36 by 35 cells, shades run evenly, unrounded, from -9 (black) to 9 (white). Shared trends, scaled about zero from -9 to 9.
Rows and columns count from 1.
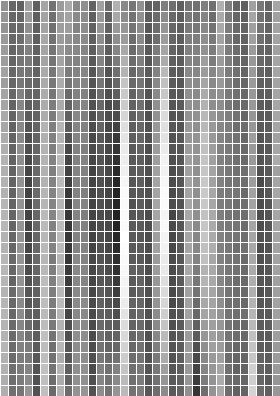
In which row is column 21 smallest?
1
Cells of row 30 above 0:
15
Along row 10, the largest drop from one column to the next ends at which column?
22
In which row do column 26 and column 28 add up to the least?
36
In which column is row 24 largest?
16
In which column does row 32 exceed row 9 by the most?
32
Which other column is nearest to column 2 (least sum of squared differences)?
31
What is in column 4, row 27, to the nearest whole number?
-3
